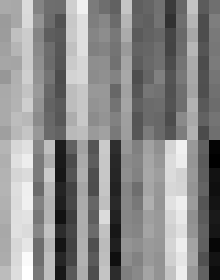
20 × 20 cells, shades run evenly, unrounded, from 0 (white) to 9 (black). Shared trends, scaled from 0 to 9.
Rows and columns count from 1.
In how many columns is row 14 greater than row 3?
9
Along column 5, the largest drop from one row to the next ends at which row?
11
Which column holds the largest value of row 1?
16
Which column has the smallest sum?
3
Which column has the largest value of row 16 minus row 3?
7
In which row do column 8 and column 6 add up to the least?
1
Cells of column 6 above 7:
10
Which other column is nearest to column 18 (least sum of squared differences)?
12
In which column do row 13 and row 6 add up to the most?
6
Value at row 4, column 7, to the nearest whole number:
2
